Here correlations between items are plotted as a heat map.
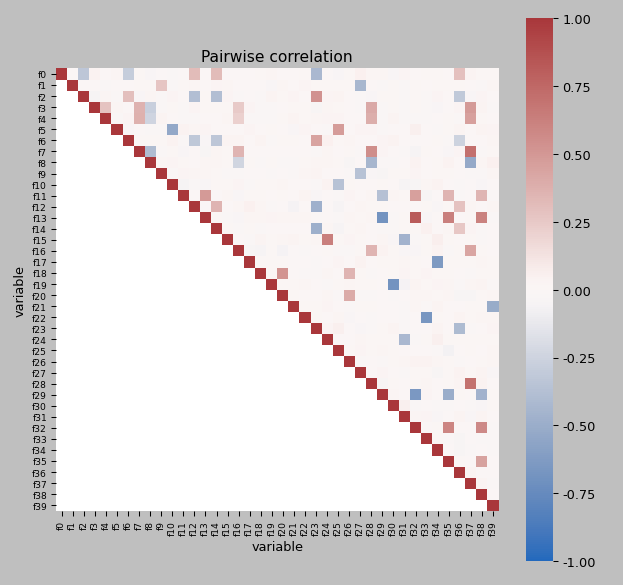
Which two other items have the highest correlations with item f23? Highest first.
f2, f6
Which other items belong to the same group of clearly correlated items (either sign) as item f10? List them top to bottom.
f5, f25
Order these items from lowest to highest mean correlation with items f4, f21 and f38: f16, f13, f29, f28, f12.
f29, f12, f16, f28, f13
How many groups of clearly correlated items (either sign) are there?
11
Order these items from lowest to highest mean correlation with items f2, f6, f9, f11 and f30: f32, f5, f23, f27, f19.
f19, f27, f5, f32, f23
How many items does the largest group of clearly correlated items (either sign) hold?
7
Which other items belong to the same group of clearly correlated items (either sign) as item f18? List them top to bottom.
f20, f26
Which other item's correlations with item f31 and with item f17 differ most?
f34
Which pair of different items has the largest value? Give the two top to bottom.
f13, f32
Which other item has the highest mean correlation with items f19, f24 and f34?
f15
